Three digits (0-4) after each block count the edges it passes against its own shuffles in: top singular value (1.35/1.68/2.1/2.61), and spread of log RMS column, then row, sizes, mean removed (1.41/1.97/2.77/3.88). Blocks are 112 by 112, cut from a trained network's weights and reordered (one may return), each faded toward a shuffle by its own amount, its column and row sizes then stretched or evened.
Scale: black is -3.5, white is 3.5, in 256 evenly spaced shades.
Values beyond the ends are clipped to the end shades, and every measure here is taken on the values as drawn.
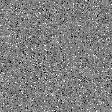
1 1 0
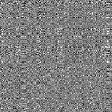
4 2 3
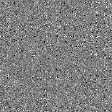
0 2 2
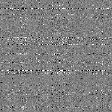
2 2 3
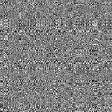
4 2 3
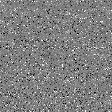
1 0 2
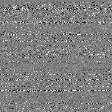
2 0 4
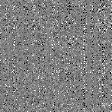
1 3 2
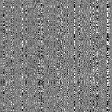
4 4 1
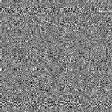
4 1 3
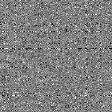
1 2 3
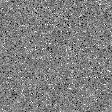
0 0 2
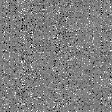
1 3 0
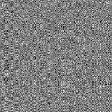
4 3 1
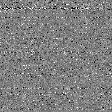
1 0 3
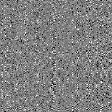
3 3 1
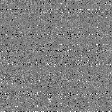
0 2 3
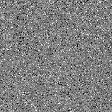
2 0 1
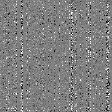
1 4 1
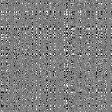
4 4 3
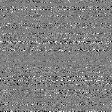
1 0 4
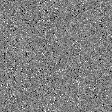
0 2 0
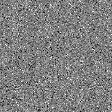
1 1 0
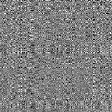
4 2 3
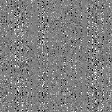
2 4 0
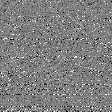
2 0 3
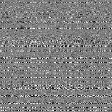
4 0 4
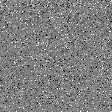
0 0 2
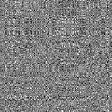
4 2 2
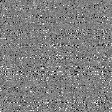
1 1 3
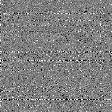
3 1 3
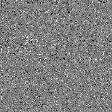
0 1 2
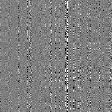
4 4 1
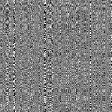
4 4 0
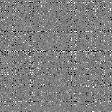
3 3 3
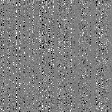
2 4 0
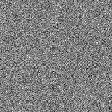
3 0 0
